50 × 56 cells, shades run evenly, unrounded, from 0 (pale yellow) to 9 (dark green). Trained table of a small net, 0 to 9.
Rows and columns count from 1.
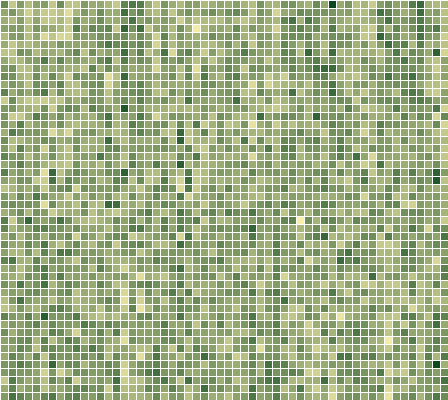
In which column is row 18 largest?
23
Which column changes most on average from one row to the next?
55
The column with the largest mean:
52
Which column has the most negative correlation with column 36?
26
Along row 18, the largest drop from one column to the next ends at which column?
24
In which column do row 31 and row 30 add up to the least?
48
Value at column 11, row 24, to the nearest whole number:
5
